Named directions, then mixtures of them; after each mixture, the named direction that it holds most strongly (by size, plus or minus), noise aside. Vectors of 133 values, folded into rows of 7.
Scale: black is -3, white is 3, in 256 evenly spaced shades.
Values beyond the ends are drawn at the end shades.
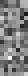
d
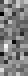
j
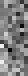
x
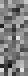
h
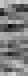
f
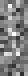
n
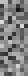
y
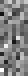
j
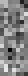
d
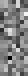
d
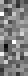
j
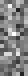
n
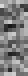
f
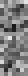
h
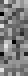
j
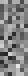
y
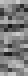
f
